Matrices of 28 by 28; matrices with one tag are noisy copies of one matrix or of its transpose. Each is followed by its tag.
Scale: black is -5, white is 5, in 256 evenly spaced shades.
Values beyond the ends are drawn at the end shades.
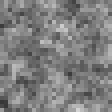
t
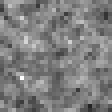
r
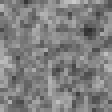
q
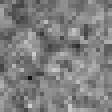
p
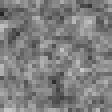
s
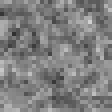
s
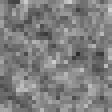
s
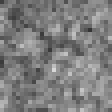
p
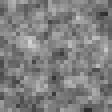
r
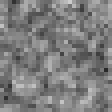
s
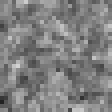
t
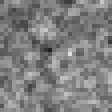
p
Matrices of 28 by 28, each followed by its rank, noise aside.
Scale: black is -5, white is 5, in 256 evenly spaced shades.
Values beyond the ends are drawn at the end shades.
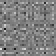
three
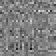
four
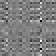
two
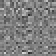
four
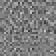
six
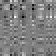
two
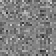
six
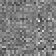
six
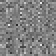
six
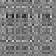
two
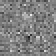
six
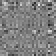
four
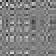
two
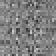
four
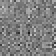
six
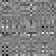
three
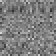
six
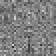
six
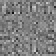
six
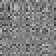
four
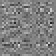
three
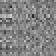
four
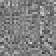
six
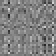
three
